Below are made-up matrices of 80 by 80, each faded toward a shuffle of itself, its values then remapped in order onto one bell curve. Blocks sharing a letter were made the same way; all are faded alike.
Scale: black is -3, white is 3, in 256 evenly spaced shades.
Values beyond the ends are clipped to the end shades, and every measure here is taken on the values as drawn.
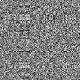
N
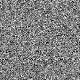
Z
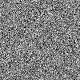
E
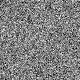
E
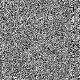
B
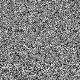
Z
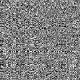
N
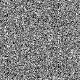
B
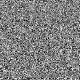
Z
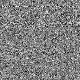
Z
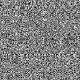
N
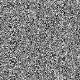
B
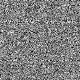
Z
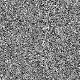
B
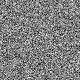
E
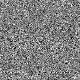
Z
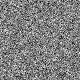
E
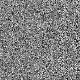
B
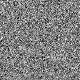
Z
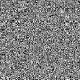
N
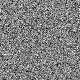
E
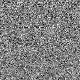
Z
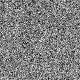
E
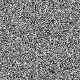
E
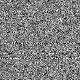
Z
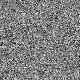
Z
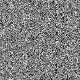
B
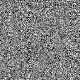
B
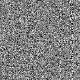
B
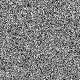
E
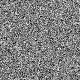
E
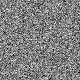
E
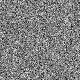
E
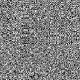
N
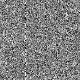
B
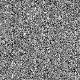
B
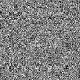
N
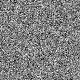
E
